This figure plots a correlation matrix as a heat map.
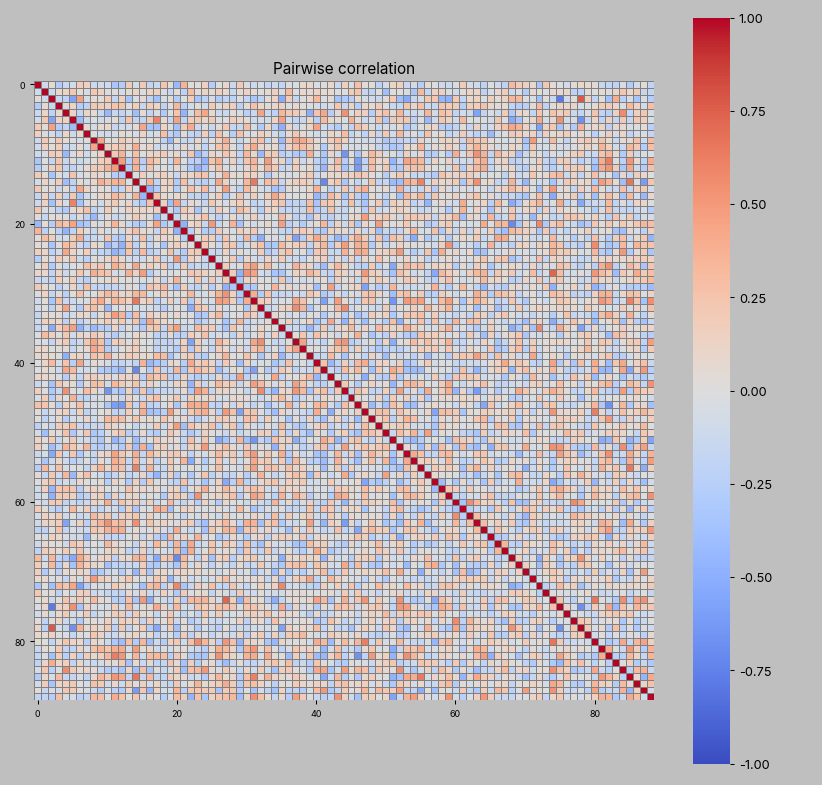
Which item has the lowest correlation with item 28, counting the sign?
29
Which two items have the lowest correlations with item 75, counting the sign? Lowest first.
2, 78
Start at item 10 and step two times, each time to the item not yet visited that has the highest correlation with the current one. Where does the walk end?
14
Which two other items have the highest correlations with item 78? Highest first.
2, 68
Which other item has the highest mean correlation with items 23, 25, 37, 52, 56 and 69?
44
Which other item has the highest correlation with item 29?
42
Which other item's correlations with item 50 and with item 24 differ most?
46
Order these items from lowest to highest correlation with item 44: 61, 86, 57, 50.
57, 61, 50, 86
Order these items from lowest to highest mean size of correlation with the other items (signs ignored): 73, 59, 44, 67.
73, 67, 59, 44
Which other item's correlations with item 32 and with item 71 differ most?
39
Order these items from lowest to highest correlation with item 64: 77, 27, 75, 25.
77, 75, 25, 27
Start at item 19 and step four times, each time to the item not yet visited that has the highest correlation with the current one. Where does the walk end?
27
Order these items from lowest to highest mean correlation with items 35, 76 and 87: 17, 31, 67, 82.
31, 82, 17, 67
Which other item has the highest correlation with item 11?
82
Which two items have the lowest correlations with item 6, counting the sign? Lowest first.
72, 35
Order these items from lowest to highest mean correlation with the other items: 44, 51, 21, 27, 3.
51, 21, 44, 3, 27
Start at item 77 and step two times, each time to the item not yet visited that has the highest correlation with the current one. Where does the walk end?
62
